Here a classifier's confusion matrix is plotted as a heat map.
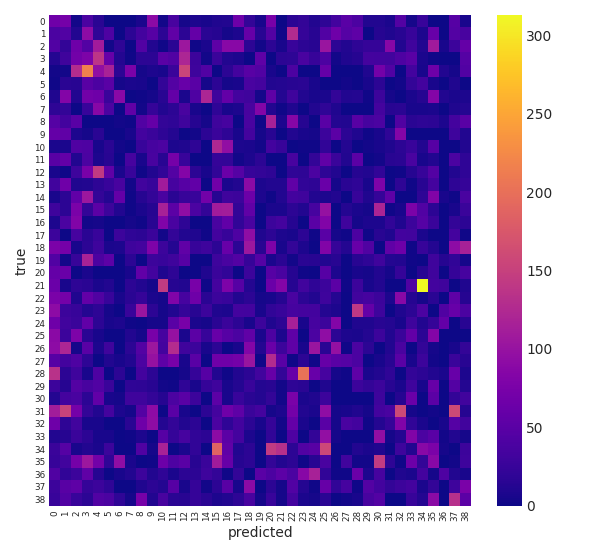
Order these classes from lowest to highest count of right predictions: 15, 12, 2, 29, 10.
29, 10, 2, 12, 15
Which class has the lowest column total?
36
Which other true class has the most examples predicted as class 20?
34
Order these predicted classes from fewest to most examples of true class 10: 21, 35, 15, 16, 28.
28, 21, 35, 16, 15
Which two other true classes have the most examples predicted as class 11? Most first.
26, 25
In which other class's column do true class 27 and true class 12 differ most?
4
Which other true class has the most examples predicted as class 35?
2
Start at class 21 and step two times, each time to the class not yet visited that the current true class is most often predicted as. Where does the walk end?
15
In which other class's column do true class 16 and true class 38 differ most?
37
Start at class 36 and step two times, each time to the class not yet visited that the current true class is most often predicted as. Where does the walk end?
22
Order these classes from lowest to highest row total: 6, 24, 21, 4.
24, 6, 21, 4
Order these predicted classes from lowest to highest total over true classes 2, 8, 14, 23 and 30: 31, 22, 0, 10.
10, 31, 0, 22
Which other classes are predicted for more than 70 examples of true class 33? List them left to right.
15, 25, 30
